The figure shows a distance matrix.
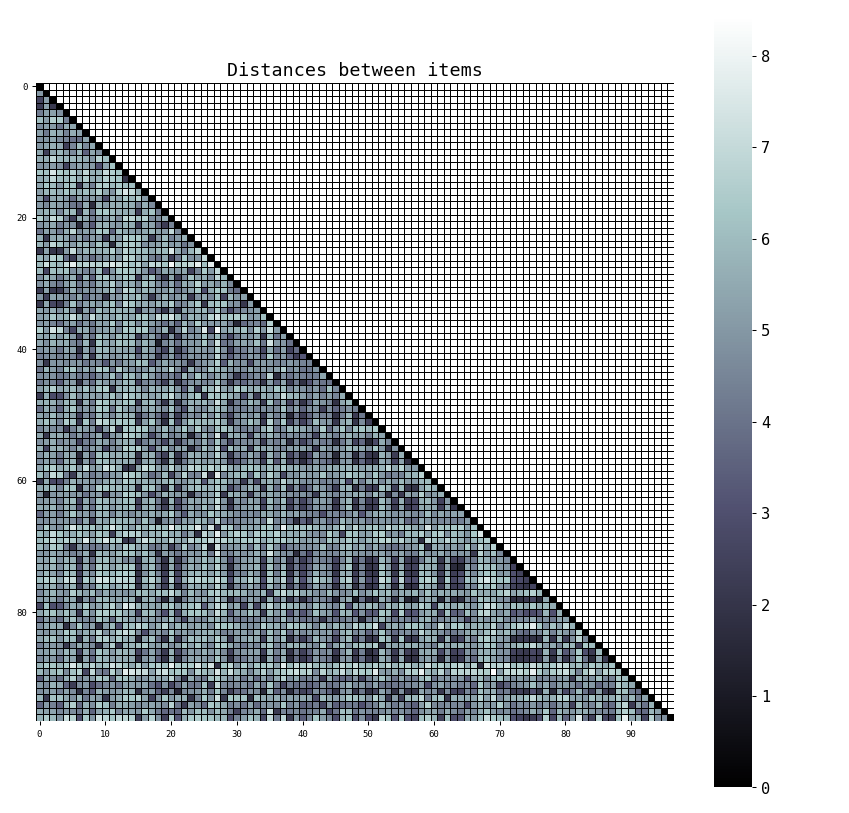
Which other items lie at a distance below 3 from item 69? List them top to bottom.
13, 14, 58
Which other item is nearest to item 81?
49
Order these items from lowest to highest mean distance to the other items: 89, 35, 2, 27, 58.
2, 58, 35, 89, 27
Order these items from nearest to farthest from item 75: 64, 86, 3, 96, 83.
96, 86, 64, 83, 3
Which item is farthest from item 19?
89
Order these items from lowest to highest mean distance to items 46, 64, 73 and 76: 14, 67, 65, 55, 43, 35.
43, 65, 55, 35, 14, 67
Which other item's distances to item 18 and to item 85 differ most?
39
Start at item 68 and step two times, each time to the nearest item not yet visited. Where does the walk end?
11
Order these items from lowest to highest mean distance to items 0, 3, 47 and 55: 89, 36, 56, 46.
36, 56, 46, 89
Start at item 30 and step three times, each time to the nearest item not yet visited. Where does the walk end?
95
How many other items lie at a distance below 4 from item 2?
8
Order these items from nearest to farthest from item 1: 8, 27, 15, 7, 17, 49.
17, 7, 8, 49, 15, 27
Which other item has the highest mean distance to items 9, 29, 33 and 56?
27
